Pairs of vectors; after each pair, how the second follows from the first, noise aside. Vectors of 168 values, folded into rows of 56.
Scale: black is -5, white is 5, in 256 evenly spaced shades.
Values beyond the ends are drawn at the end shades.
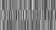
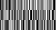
reversed, negated, scaled up.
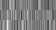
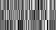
reversed, scaled up.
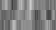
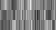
copied.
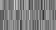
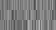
reversed, shrunk.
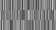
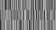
wrapped around, negated.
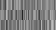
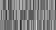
wrapped around, negated.
